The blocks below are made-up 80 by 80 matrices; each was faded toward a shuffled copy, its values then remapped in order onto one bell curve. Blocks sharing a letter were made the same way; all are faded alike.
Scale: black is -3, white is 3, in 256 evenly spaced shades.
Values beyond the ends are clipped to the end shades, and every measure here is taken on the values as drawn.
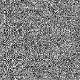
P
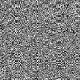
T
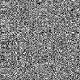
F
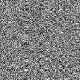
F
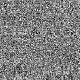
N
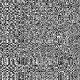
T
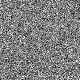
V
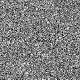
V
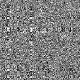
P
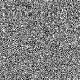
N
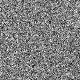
V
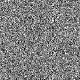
N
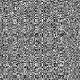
T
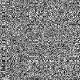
P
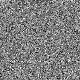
V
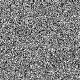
V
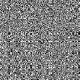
P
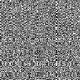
T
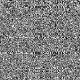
P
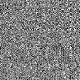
P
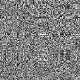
P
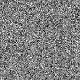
N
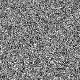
V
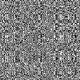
T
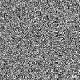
N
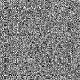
F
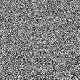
N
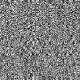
F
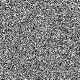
V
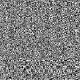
P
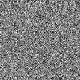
N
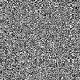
N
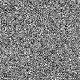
N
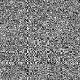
P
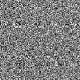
F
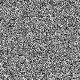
V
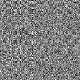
T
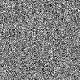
N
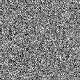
N
